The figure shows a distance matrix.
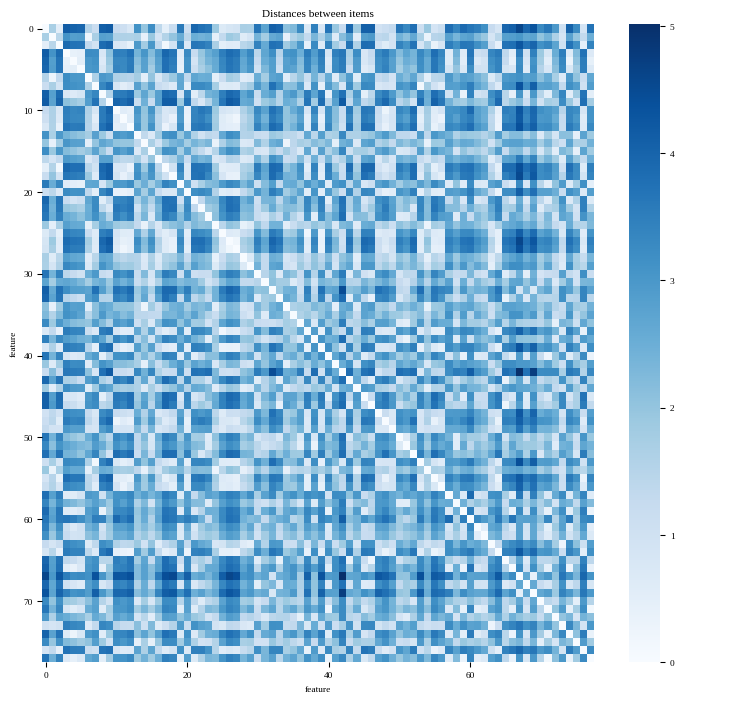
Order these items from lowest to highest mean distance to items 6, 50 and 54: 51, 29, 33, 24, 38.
24, 29, 51, 38, 33
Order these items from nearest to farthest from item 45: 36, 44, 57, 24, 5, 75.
5, 57, 75, 36, 24, 44
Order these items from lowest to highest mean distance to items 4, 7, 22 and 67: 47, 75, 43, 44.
75, 43, 44, 47
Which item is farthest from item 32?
42
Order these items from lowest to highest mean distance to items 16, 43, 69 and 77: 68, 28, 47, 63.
68, 28, 63, 47
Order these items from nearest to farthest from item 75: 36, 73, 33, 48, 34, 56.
36, 33, 34, 73, 56, 48
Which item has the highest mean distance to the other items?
67
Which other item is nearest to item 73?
63
